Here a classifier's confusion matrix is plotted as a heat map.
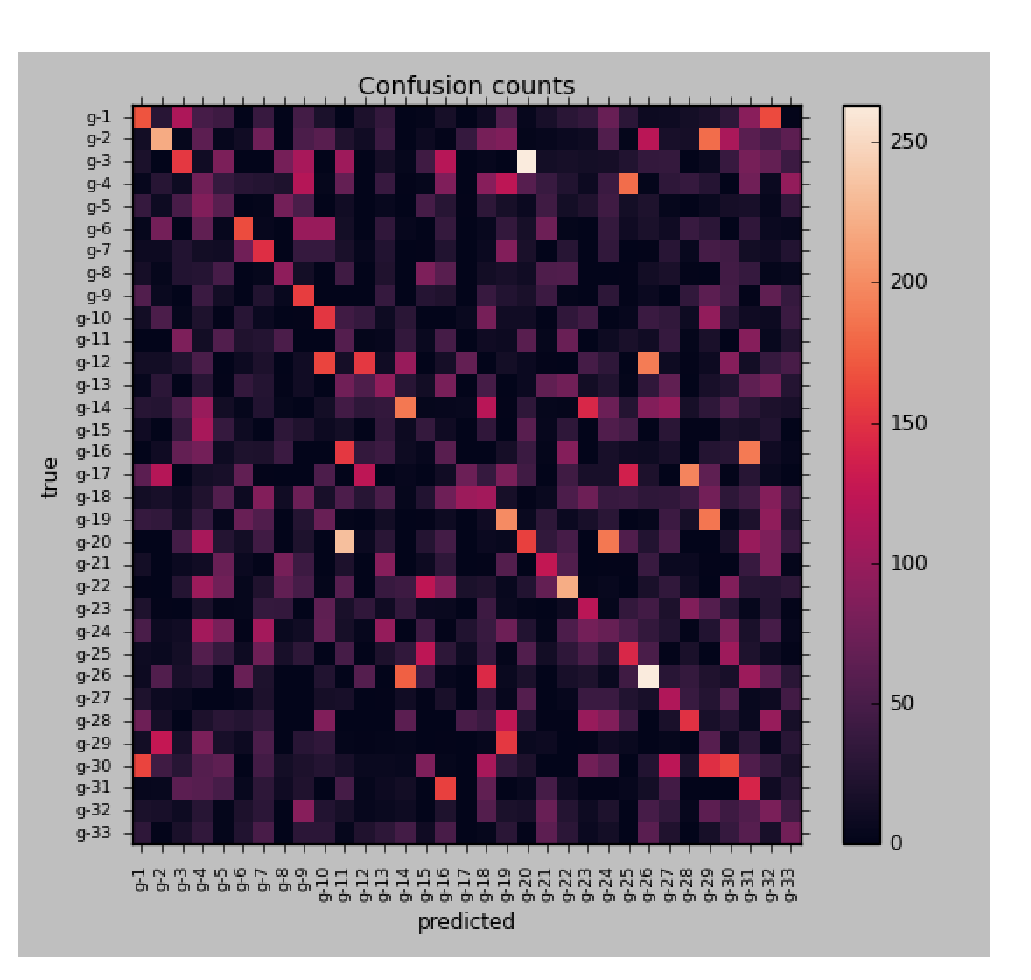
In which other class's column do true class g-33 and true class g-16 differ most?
g-11
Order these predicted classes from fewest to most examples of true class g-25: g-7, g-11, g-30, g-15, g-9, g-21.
g-21, g-9, g-11, g-7, g-30, g-15
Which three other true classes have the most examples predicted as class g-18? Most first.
g-26, g-14, g-30
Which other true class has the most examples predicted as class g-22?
g-16
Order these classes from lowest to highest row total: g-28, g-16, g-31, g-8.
g-8, g-31, g-16, g-28
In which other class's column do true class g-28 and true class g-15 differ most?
g-19
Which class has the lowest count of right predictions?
g-15
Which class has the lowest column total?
g-17
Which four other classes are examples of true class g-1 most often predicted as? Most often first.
g-32, g-3, g-31, g-24
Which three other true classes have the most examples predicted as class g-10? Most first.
g-12, g-6, g-28
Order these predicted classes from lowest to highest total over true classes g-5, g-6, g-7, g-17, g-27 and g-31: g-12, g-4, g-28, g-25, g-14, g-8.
g-14, g-8, g-12, g-25, g-4, g-28
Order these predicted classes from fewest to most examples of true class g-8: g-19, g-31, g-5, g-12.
g-12, g-19, g-31, g-5
